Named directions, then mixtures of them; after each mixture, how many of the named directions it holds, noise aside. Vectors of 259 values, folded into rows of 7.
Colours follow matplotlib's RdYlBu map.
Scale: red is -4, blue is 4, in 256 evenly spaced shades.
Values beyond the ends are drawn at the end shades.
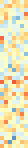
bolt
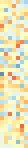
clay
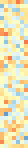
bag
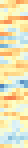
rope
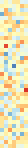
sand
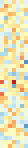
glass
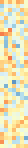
three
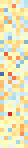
two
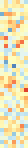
three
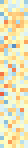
three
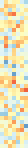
three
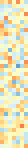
three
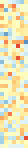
two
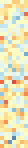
one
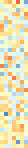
two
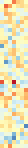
four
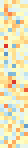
two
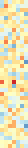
one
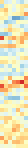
two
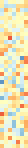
three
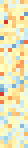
four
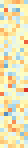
three
